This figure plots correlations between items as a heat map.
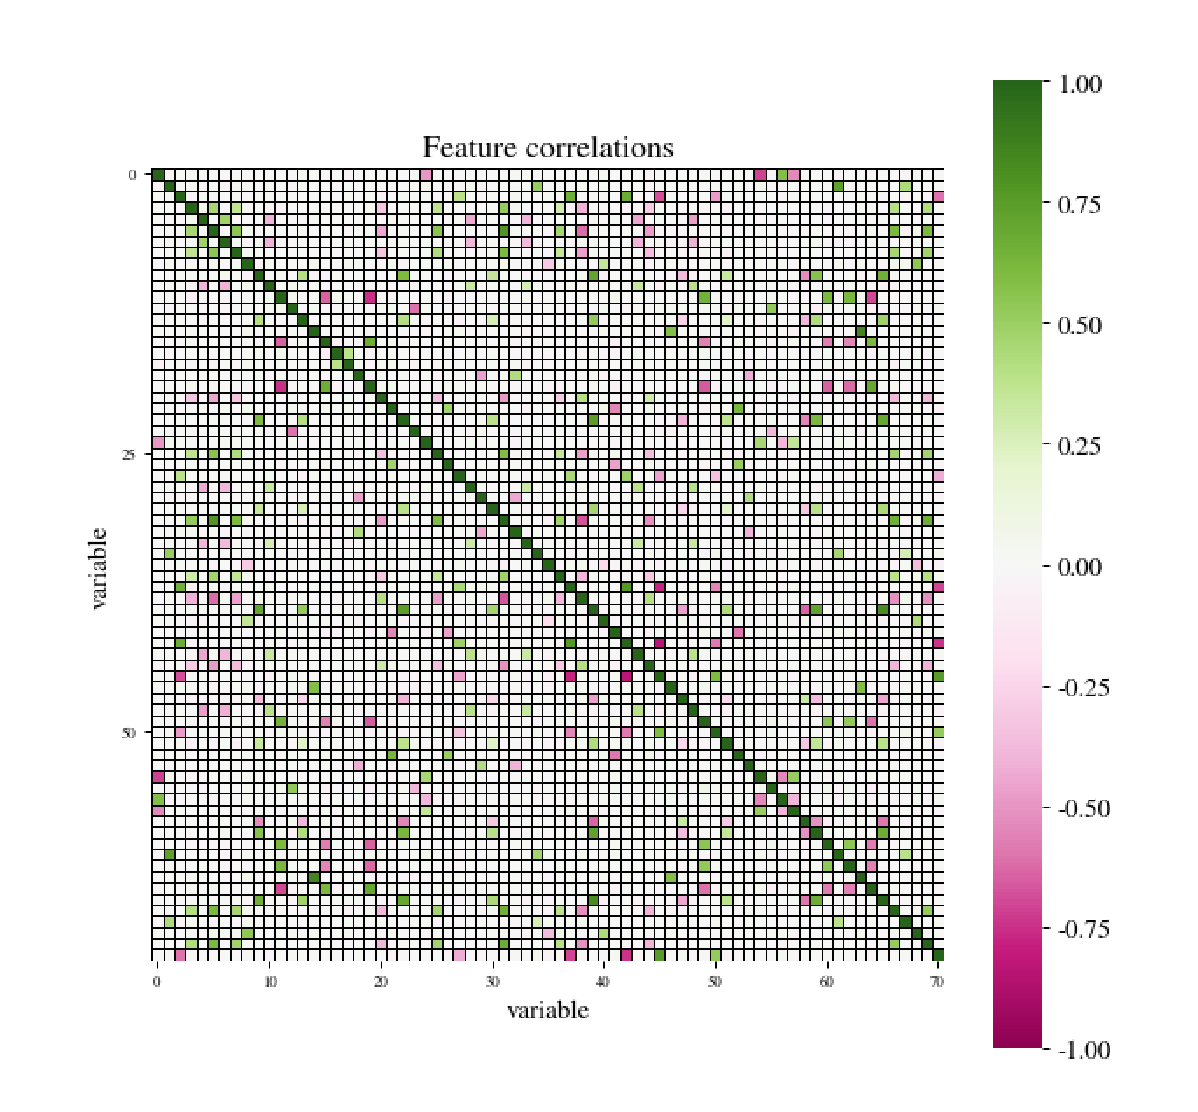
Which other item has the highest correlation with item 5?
31
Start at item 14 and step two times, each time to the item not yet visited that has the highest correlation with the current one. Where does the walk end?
46
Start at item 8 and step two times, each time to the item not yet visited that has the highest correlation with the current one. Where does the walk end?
40
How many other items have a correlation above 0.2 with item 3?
7
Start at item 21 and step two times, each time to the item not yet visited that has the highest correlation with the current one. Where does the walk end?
26
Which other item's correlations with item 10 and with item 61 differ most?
1
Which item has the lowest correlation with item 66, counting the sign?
38
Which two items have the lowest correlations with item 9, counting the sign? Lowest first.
58, 47
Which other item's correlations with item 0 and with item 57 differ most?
54
